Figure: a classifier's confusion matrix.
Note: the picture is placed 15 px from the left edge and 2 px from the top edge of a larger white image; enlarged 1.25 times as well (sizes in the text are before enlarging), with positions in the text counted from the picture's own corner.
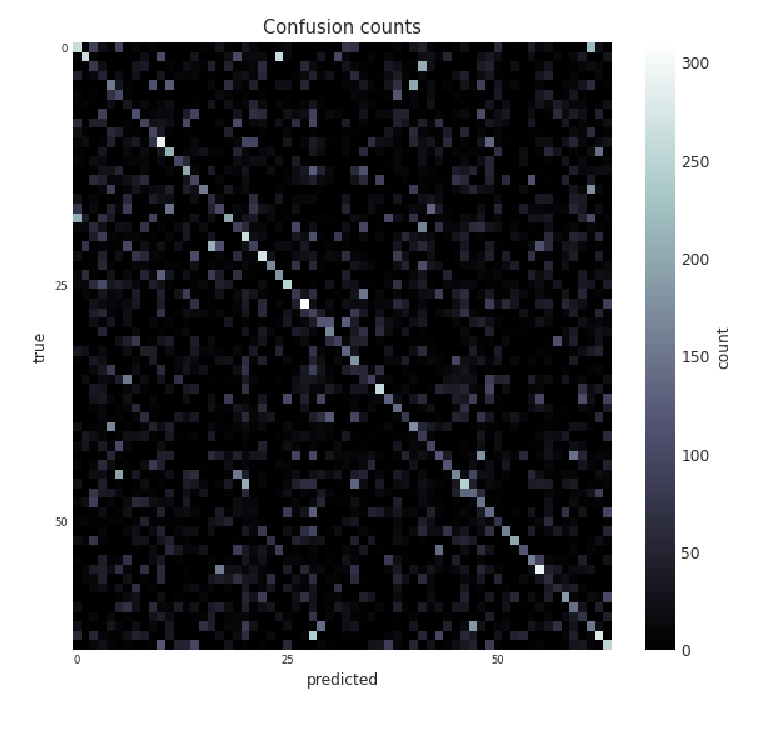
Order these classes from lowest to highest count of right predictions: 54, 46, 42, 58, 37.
42, 37, 54, 58, 46
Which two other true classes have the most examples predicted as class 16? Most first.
21, 24
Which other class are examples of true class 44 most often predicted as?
9
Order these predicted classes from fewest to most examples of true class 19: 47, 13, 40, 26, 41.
40, 13, 47, 26, 41
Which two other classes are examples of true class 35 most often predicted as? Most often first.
6, 49
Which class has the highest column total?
28
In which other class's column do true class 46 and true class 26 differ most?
20
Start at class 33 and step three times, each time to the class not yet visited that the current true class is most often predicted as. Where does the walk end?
38
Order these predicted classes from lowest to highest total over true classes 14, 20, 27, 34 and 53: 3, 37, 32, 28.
37, 32, 3, 28
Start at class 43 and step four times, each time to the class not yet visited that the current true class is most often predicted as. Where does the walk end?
63
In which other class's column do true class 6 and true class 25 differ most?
3
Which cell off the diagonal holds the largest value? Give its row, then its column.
1, 24
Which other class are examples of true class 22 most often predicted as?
14
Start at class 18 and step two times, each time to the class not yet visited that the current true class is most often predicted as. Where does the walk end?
61
